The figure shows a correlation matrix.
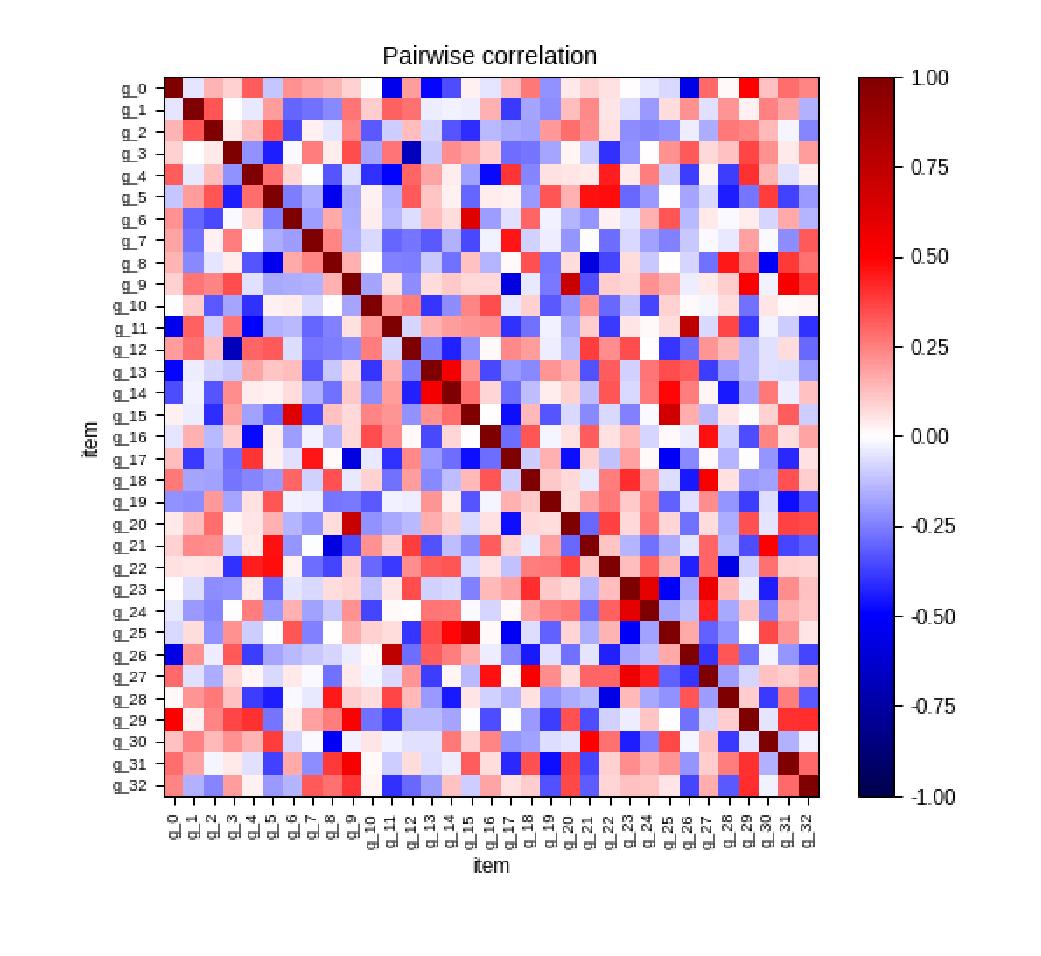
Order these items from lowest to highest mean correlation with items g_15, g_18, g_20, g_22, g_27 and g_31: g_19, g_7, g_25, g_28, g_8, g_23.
g_7, g_28, g_19, g_8, g_25, g_23
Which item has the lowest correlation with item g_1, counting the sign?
g_17
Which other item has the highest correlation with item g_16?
g_27
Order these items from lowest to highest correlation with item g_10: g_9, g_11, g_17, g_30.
g_9, g_17, g_30, g_11
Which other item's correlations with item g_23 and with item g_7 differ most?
g_24
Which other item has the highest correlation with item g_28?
g_8
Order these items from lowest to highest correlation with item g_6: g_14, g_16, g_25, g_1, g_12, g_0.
g_1, g_16, g_12, g_14, g_0, g_25
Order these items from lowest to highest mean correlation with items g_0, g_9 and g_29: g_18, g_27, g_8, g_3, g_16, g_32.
g_16, g_18, g_27, g_8, g_3, g_32
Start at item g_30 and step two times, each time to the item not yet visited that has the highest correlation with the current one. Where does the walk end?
g_5
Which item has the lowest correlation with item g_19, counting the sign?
g_31
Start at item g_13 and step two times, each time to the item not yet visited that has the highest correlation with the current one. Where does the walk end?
g_25
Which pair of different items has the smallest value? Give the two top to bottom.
g_3, g_12
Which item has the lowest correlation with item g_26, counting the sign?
g_0
